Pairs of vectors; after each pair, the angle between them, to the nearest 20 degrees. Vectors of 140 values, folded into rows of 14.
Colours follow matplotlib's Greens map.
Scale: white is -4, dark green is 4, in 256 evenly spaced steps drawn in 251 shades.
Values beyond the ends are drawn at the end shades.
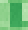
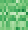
100 degrees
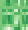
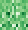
100 degrees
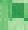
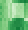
160 degrees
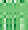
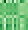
20 degrees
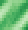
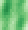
120 degrees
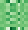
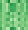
40 degrees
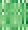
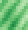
100 degrees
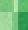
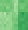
20 degrees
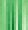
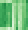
120 degrees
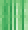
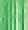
20 degrees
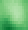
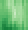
20 degrees
